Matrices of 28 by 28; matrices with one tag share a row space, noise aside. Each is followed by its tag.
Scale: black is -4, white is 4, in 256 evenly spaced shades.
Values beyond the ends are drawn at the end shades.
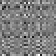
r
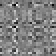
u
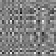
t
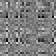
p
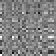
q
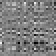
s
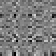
u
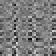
u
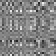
t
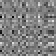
q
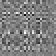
r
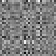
r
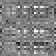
s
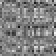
s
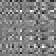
t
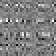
p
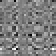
u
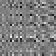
t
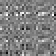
p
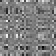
p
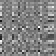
q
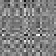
r
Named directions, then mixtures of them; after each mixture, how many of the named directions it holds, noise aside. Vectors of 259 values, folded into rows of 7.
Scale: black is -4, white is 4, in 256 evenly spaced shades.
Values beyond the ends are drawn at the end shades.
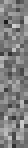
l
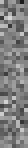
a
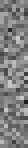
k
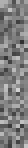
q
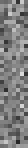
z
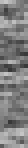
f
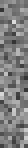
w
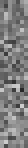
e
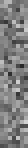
three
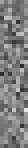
four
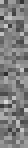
one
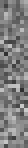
one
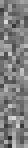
three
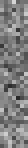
four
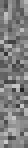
one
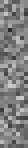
one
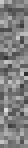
four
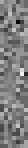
four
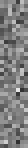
four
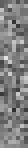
two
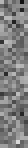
three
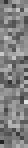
three
